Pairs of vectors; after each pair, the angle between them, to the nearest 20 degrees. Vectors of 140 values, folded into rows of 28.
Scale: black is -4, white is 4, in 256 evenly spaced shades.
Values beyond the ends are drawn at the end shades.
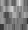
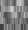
20 degrees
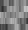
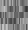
140 degrees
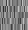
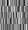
120 degrees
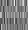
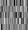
120 degrees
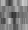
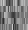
40 degrees
